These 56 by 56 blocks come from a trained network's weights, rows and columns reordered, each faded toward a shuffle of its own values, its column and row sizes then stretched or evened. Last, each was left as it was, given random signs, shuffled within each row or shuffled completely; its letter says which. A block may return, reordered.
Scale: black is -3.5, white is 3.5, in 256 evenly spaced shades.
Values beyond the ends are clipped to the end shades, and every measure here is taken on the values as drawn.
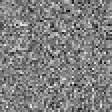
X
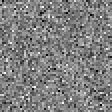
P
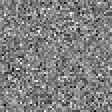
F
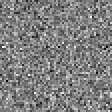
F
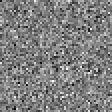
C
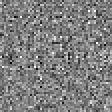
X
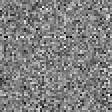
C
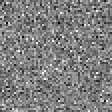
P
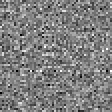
X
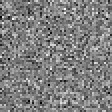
X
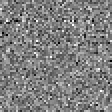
F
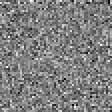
F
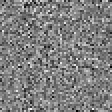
C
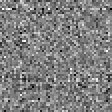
X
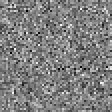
F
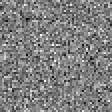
P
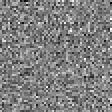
X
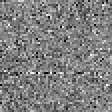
F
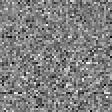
F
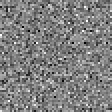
F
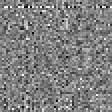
X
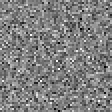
P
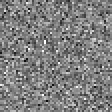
P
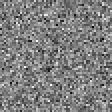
F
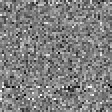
F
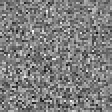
C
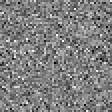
F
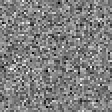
F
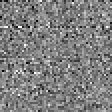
F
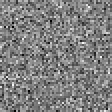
P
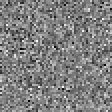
C
